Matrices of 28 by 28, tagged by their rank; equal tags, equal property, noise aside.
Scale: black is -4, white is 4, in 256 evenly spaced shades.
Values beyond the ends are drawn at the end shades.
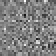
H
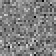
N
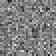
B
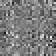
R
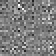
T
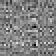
H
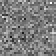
N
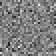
N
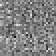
N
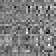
H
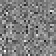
N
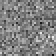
B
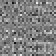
H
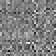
T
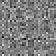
H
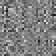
H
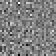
R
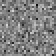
N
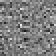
R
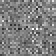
T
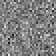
N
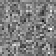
R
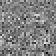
N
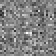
H
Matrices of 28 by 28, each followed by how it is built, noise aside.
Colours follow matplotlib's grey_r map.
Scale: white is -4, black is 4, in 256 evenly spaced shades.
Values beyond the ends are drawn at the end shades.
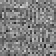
blocks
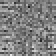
blocks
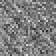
Toeplitz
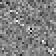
banded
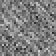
Toeplitz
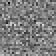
repeating columns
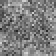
smooth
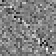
banded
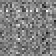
low rank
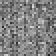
blocks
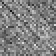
Toeplitz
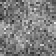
smooth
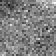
smooth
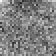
smooth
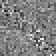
banded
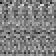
repeating columns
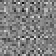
low rank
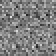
repeating columns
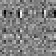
low rank
